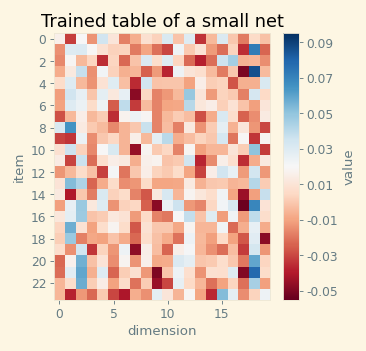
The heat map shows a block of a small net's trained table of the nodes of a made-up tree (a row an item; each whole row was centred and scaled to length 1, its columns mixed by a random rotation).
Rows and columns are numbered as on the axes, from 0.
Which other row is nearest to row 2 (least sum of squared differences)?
12
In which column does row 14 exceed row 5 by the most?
10
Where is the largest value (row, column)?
3, 18
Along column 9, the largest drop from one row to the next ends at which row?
15
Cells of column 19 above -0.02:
20
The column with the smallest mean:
17
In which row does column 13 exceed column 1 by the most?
14
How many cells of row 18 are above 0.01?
3
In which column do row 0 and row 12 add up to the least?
13
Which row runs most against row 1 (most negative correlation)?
9
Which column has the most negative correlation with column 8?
4
